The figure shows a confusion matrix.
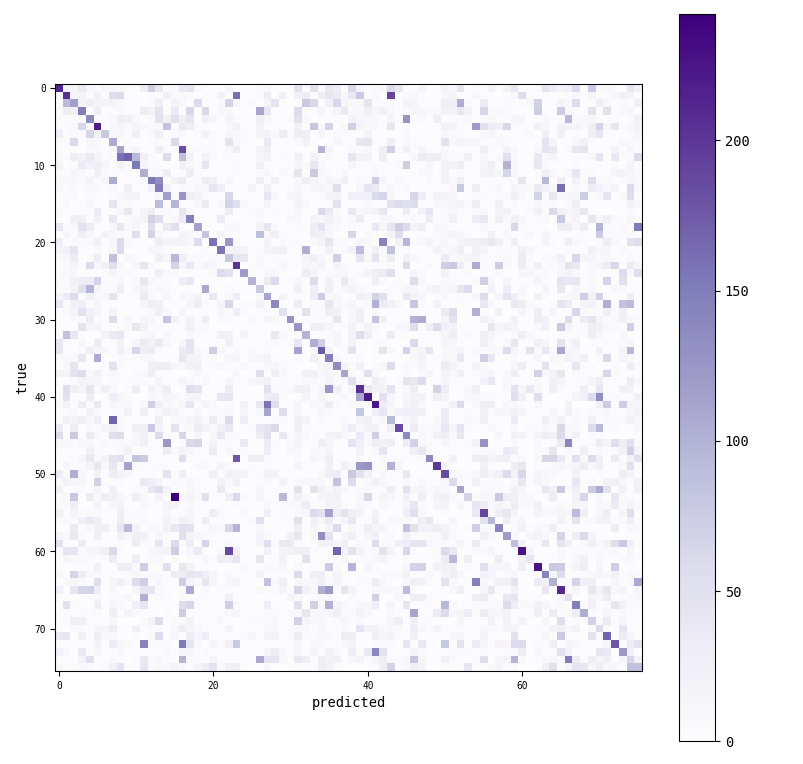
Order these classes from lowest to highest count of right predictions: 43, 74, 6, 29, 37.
29, 74, 6, 43, 37
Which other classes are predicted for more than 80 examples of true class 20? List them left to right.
22, 42, 45
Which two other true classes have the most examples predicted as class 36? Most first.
60, 51
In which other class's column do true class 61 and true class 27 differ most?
51
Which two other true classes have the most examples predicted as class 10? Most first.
9, 48
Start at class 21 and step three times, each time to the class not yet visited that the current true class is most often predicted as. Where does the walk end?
43
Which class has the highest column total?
65
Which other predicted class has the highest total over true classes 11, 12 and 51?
13
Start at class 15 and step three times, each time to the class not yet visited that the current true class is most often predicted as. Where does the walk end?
35
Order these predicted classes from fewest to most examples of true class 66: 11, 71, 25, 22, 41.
25, 22, 71, 41, 11
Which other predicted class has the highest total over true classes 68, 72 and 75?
16
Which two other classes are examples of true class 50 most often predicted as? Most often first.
2, 38
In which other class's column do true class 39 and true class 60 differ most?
22
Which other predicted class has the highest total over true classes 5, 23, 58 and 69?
54
